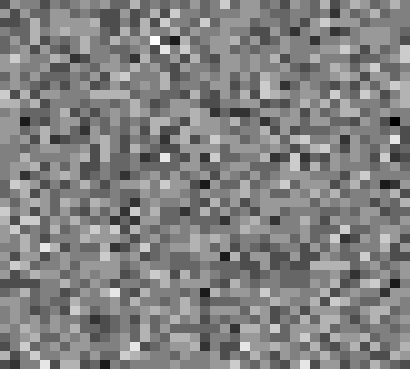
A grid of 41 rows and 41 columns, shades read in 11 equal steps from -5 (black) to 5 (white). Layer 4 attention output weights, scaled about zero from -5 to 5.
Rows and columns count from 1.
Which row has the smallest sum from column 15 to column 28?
30
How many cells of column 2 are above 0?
18
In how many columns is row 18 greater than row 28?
14
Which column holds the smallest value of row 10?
29
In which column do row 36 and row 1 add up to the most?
33
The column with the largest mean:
3
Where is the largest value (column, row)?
16, 5
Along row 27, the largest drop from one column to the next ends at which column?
35
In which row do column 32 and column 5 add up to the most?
28
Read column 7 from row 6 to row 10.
-2 1 -2 -1 -2
